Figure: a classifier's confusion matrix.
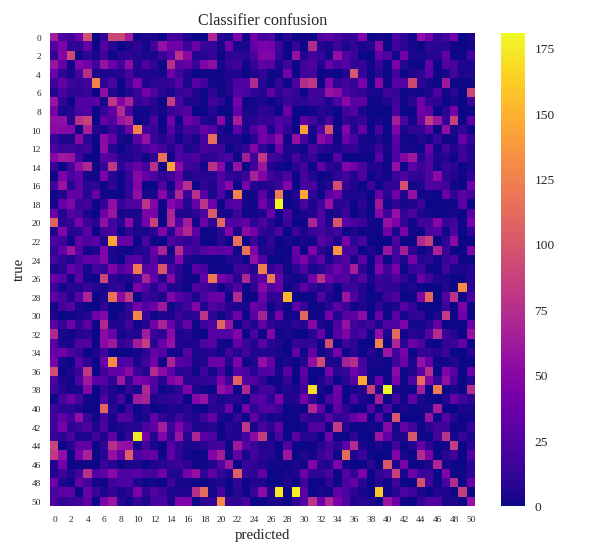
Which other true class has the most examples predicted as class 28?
45
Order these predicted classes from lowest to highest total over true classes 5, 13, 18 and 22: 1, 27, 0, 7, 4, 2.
4, 0, 2, 1, 27, 7
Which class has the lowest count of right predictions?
40
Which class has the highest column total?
7
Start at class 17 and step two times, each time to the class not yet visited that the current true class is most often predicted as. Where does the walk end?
10
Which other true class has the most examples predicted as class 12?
20
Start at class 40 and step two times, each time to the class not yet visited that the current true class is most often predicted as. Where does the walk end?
50
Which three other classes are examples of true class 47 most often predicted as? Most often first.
22, 41, 4
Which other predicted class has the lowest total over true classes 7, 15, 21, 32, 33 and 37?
38
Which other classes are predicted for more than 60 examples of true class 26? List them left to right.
6, 11, 19, 23, 32
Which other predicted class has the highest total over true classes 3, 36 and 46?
0
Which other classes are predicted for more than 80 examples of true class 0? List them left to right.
4, 7, 8
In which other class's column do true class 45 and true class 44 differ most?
35
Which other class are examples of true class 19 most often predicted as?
14
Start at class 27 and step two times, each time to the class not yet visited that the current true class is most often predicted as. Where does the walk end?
29
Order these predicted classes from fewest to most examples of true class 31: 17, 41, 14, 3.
17, 3, 41, 14
